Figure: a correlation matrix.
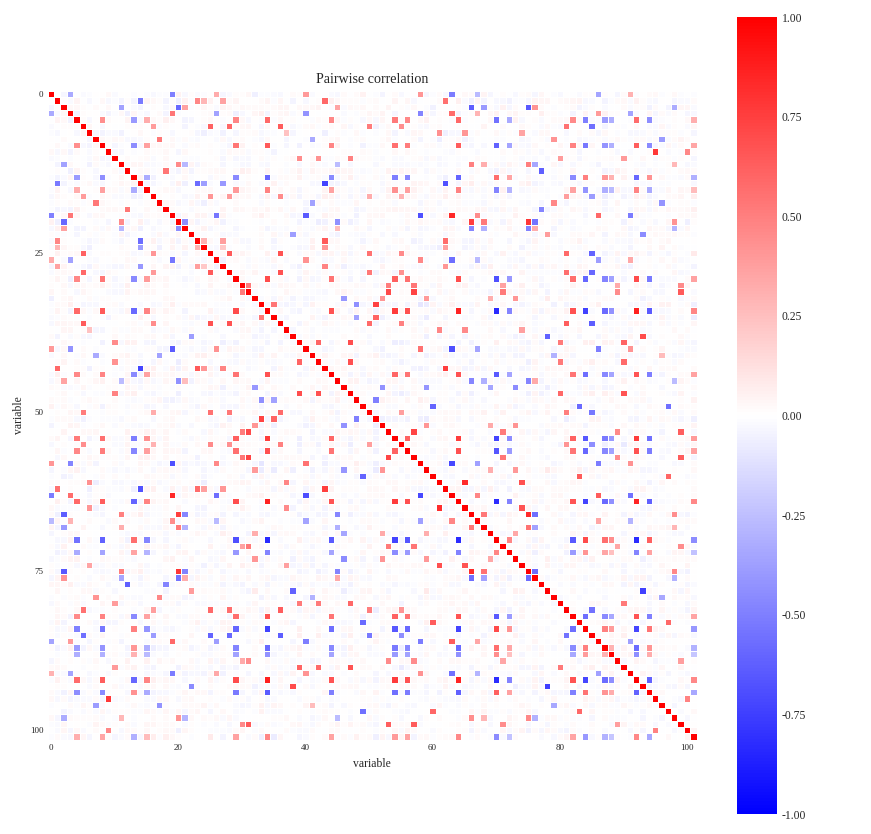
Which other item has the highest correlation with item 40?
58
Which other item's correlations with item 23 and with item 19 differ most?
63
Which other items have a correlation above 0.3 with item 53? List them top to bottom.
30, 31, 57, 71, 89, 99
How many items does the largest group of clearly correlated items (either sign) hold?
19
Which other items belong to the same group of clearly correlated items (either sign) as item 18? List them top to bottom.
12, 77
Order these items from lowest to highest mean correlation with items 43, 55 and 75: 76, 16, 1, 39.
76, 39, 16, 1
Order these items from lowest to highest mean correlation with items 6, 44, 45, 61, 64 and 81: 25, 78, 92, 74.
78, 25, 74, 92
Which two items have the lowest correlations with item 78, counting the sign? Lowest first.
93, 38
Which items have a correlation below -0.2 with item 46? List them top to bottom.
32, 52, 59, 69, 73
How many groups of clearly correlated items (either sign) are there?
15
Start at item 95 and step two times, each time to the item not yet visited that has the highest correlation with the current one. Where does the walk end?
100
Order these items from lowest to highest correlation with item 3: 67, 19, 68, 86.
68, 67, 86, 19
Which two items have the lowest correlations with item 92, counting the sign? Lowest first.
70, 84
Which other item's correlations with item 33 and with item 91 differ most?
51
